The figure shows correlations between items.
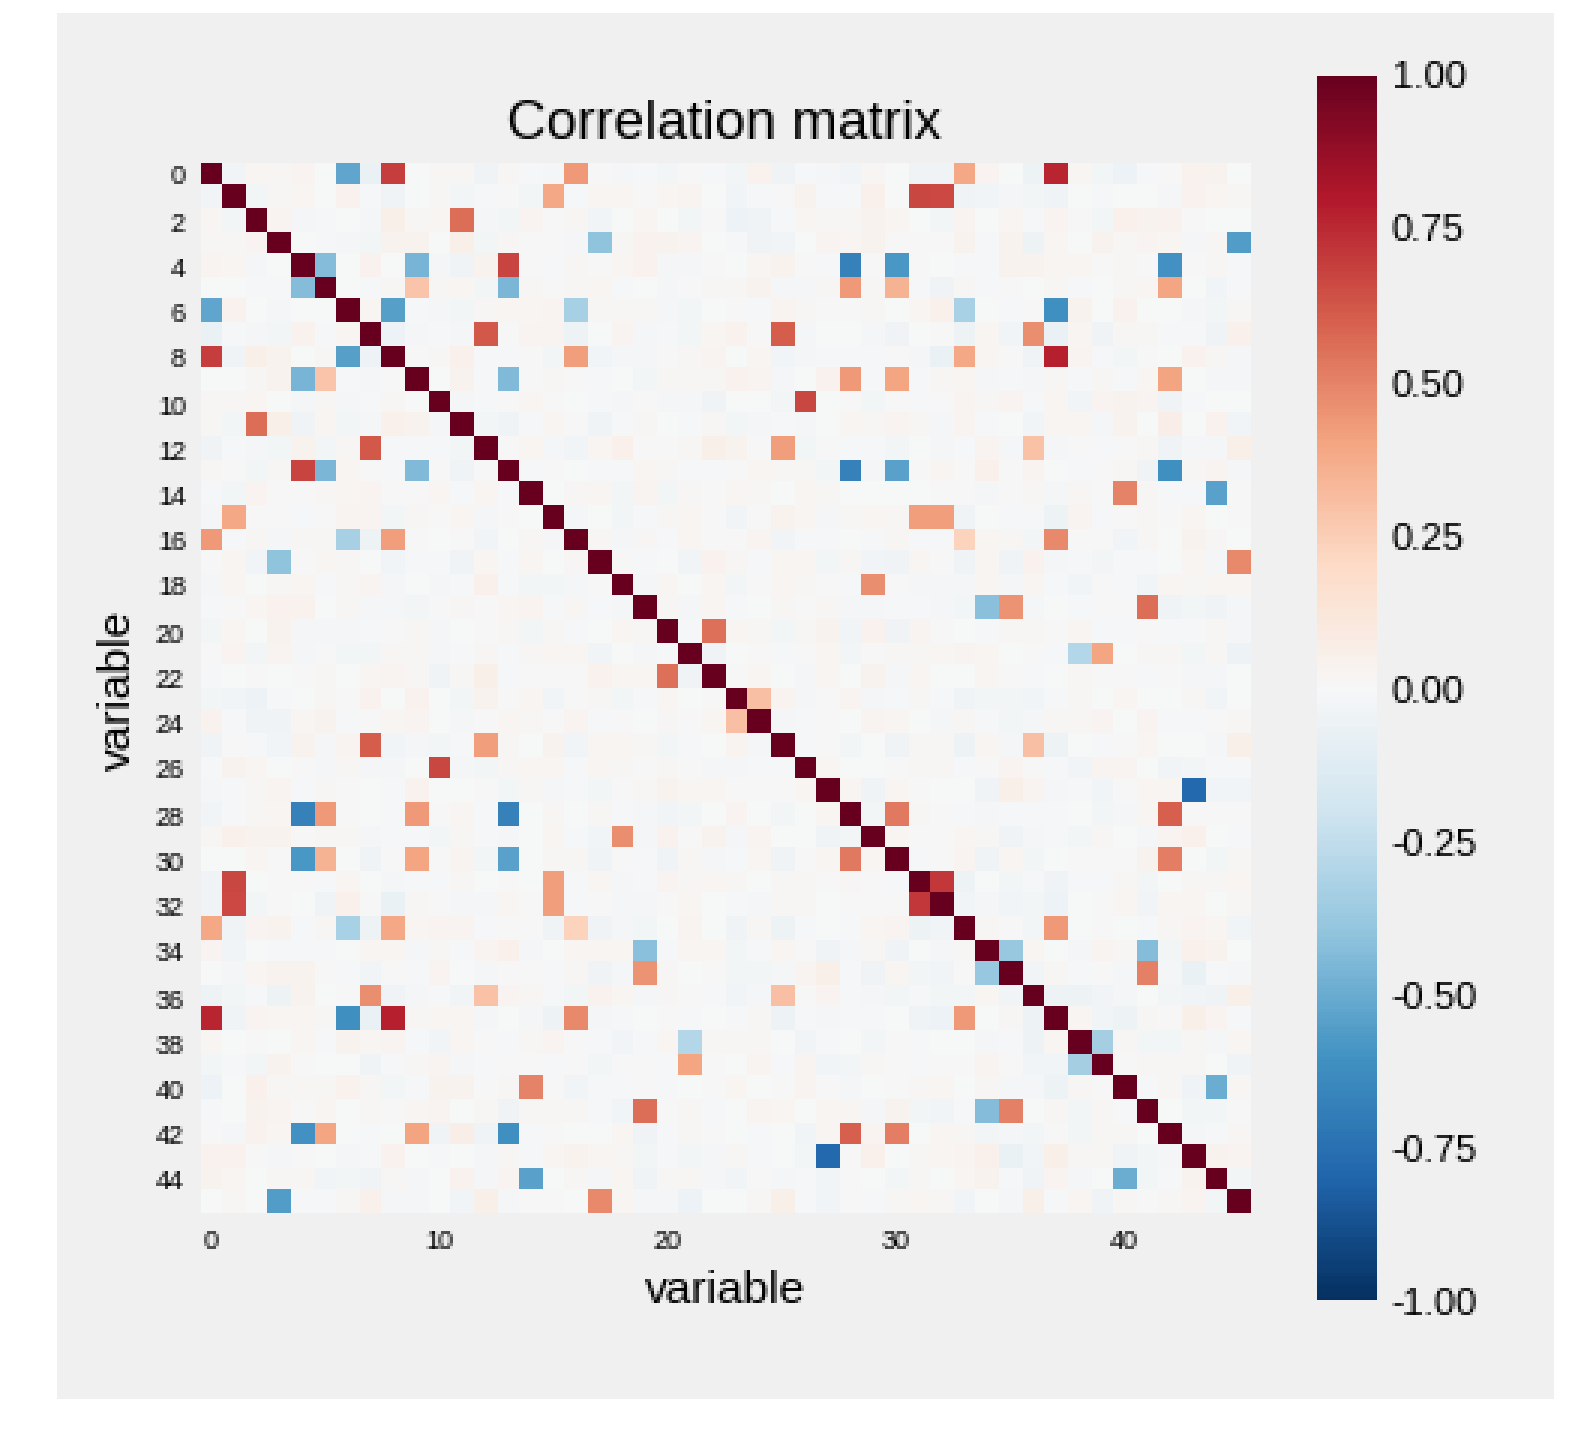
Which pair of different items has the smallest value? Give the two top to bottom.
27, 43
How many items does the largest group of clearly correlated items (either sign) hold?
7
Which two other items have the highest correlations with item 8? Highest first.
37, 0
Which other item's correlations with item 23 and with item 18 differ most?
29
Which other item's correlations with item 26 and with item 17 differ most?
10
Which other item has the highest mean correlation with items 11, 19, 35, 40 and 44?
41
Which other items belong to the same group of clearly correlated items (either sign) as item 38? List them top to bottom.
21, 39
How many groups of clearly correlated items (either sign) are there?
14
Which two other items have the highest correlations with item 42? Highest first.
28, 30
